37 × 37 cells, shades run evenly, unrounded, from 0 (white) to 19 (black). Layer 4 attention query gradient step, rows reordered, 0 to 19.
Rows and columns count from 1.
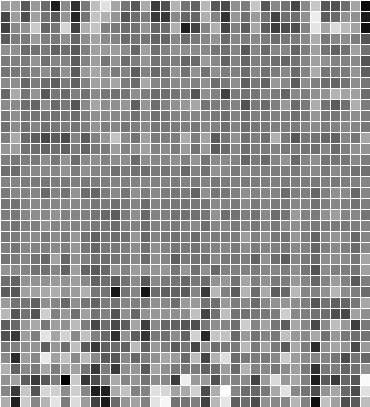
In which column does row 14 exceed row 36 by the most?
23
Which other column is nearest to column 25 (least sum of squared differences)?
27
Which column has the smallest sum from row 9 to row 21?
2
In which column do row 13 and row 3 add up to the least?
32
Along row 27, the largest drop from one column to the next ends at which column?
22
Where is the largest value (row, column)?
35, 7
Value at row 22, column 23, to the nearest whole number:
10
